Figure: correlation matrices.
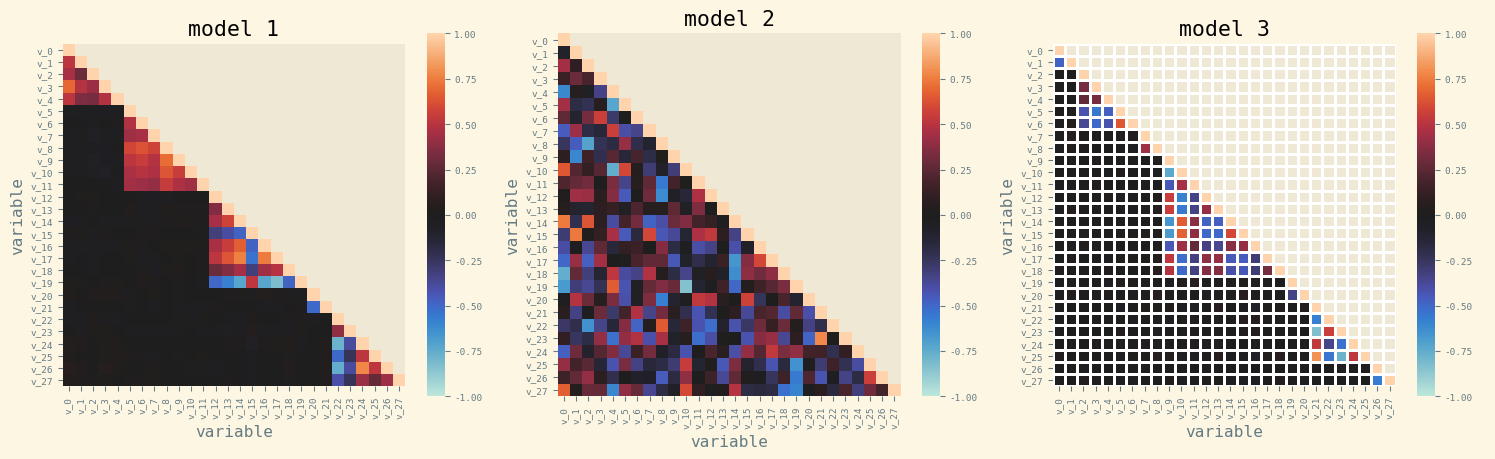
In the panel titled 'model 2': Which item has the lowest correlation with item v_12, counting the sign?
v_8
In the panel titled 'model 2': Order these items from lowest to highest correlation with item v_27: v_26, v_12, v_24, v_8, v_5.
v_24, v_8, v_12, v_26, v_5
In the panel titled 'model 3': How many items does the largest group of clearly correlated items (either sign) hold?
10
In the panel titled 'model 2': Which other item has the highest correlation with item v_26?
v_25
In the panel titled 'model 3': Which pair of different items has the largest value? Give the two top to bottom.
v_21, v_25
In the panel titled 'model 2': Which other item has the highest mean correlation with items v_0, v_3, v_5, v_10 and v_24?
v_27
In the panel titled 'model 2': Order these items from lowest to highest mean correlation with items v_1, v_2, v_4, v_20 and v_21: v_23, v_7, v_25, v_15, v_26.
v_23, v_25, v_26, v_7, v_15
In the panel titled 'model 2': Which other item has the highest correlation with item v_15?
v_1
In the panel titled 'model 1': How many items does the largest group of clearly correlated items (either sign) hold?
8
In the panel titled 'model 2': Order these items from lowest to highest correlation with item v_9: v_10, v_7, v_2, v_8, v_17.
v_17, v_10, v_7, v_8, v_2
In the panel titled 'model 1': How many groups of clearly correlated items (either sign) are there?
5
